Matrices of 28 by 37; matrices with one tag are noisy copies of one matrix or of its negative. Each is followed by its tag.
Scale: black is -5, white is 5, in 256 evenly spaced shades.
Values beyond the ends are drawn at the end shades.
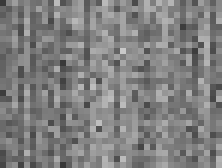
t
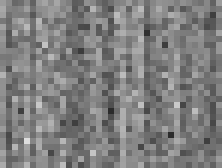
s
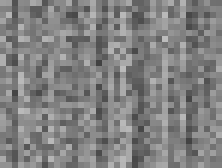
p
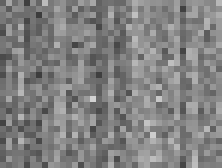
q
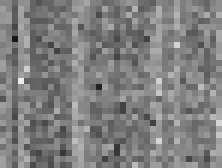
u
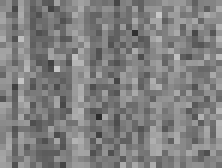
u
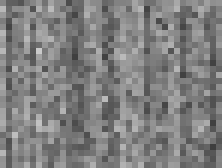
s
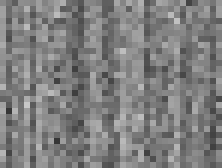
s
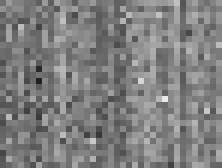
q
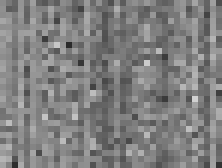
t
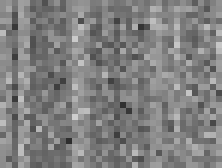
u
